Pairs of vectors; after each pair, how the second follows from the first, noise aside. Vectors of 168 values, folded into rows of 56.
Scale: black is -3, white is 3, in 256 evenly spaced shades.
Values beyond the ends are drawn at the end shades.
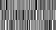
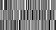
reversed.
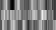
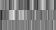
reversed, partly zeroed.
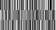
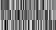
reversed.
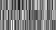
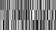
reversed.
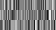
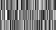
reversed.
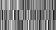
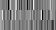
reversed, negated, partly zeroed.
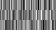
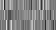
reversed, negated, partly zeroed.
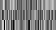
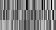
reversed.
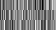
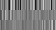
reversed, negated, partly zeroed.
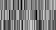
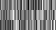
wrapped around, negated.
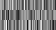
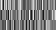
wrapped around, negated.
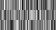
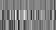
reversed, partly zeroed.
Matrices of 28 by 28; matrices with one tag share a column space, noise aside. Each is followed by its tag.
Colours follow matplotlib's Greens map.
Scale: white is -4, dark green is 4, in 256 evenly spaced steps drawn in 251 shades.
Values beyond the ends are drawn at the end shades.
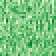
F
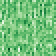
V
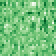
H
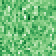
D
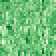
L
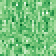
H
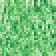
F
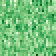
F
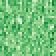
F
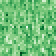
L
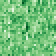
F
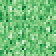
D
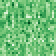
V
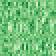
H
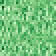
D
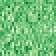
D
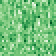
V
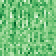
V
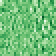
F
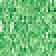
F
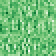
H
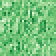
H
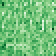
H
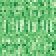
H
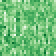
L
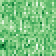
H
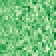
D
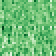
L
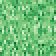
D
